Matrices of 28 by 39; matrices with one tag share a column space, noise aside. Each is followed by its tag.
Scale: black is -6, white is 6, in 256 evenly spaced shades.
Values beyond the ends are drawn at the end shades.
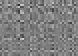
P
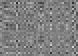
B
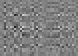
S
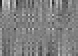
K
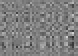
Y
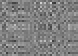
B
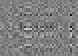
S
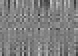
K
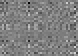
B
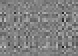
Y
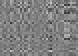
P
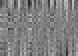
K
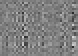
Y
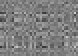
Y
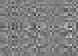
S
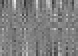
K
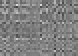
P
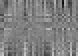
K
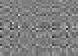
S
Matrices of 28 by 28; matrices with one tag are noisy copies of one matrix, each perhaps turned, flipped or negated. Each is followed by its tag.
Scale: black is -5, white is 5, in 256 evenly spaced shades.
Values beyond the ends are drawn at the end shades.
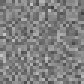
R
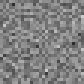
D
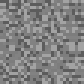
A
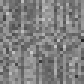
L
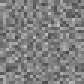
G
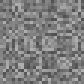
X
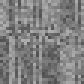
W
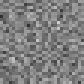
G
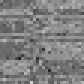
W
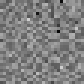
G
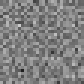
R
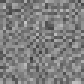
D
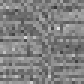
L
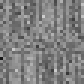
L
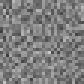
G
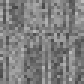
W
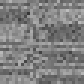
W
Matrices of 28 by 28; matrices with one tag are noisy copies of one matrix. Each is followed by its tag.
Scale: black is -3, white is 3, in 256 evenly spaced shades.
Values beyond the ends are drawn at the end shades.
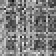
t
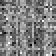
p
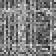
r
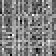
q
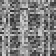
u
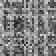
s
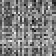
q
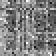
t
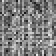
q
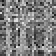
p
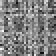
s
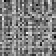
q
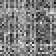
r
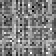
q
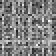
q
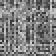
r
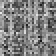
s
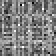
q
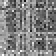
t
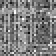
r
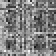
t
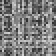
q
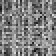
q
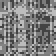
r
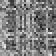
t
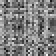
s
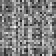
q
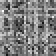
s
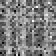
p
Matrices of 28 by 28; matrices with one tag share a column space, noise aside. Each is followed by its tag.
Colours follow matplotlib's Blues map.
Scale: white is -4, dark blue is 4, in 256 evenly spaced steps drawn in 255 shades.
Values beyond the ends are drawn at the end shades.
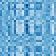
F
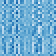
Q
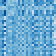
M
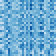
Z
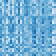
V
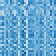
M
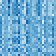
V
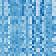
V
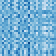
Z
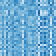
M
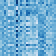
M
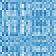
F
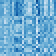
V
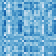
F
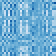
F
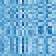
Q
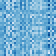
Z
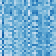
M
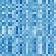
Q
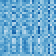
Q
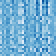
V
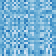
Z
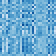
Q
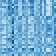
V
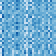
Z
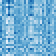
V
